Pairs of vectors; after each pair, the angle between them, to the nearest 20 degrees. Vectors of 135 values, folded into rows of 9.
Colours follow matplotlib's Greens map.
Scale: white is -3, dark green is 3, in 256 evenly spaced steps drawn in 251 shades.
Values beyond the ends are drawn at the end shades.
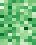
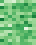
140 degrees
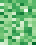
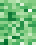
140 degrees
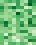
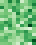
60 degrees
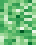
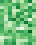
40 degrees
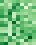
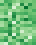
160 degrees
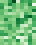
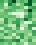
60 degrees
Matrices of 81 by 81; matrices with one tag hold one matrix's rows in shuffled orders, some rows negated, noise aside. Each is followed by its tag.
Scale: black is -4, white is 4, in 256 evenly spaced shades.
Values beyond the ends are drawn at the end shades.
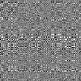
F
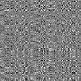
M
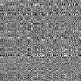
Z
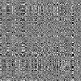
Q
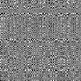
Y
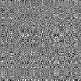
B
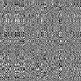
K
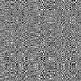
M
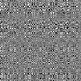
Y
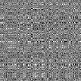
Z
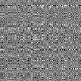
Z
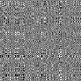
K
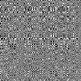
Y
